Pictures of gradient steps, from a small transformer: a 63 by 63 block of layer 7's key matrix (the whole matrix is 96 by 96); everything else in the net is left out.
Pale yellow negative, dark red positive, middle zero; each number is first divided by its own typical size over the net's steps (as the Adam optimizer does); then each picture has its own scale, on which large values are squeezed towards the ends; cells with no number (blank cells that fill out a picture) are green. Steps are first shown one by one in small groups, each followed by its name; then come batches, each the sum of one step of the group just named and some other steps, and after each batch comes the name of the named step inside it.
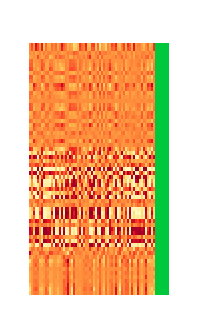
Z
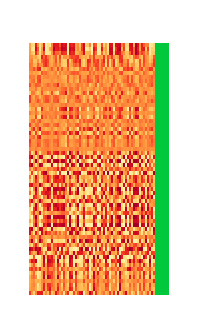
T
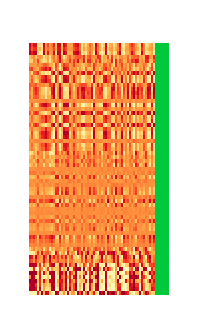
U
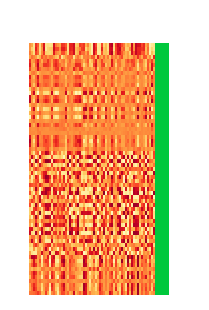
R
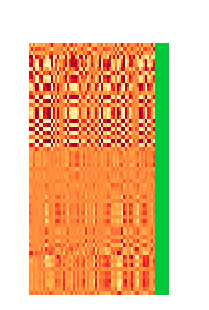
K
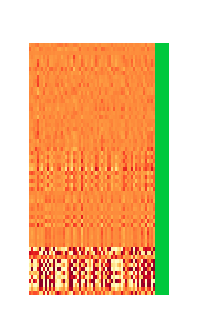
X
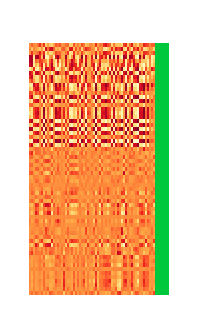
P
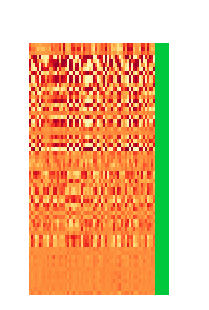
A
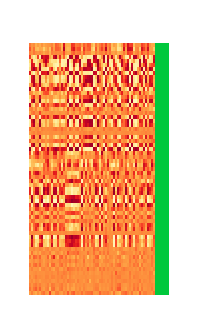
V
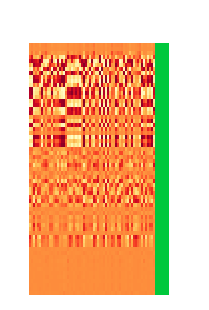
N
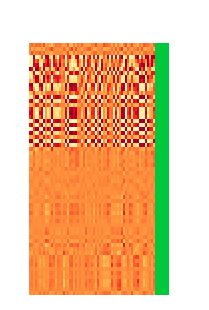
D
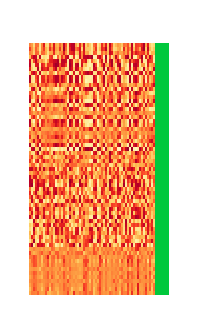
A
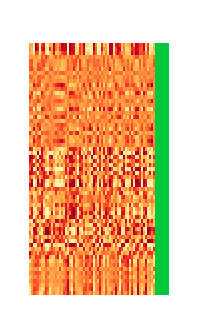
Z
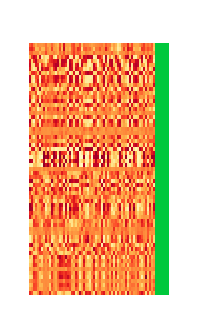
A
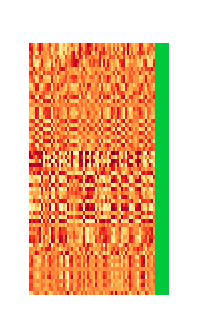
K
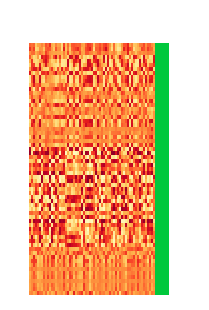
V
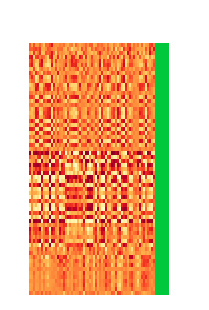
K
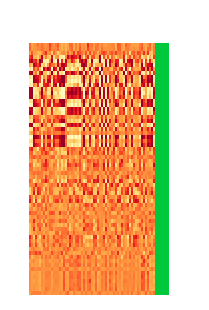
N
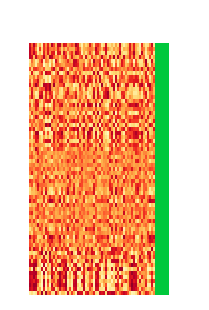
K
